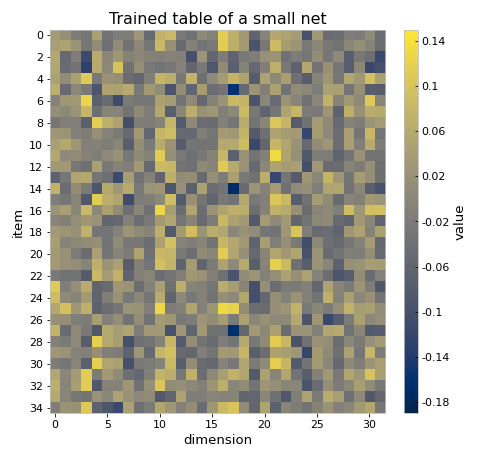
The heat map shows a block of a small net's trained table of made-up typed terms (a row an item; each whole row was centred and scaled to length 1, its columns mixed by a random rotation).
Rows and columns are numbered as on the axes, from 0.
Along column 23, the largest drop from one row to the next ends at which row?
8
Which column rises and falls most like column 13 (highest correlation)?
31
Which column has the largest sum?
10
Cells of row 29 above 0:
16
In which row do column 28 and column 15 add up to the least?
3
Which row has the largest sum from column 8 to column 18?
25
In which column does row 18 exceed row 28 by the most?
23
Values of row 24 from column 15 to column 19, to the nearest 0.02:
-0.04 0.02 0 0.06 -0.1
